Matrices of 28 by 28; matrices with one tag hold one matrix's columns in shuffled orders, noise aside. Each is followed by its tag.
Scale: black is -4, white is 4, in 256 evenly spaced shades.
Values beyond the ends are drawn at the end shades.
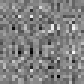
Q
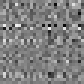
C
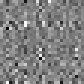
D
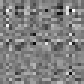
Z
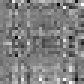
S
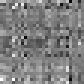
S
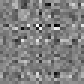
C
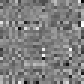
D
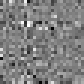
D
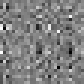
Q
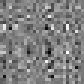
Q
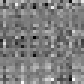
S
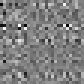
C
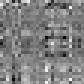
S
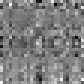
S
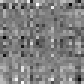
S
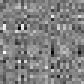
Q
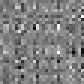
Q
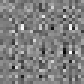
Q
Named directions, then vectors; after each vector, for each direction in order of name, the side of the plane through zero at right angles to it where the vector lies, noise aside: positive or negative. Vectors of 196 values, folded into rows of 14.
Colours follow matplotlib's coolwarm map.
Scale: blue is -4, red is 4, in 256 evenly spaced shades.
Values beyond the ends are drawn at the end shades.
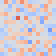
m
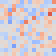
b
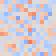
negative, negative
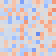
positive, negative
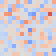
positive, positive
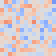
negative, positive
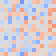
positive, negative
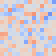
negative, negative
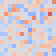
positive, positive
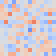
positive, positive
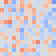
negative, positive
